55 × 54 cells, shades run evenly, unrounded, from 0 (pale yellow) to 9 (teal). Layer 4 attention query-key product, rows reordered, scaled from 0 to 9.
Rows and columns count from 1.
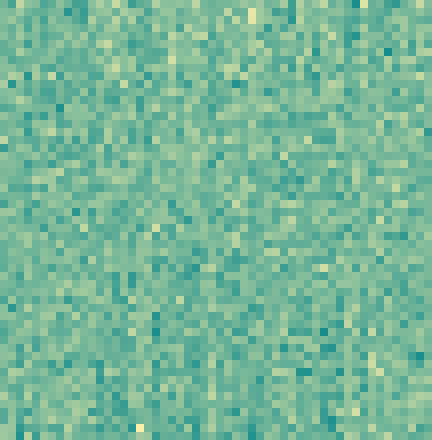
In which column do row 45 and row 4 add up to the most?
34
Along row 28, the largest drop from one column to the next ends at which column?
48
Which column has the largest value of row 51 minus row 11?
16
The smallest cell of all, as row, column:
54, 18
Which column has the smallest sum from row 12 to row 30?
25
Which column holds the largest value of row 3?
37
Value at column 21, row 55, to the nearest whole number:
6
